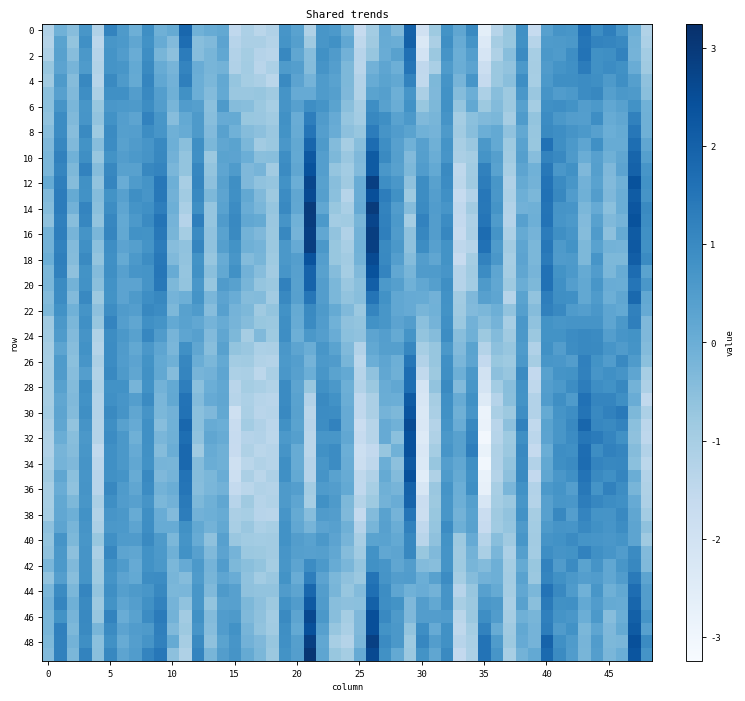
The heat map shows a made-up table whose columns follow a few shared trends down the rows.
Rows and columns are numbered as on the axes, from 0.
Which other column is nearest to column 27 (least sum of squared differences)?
1
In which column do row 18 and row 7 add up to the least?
33
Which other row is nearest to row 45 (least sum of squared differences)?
10
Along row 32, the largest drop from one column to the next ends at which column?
30
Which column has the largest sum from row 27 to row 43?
29
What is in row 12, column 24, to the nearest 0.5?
-1
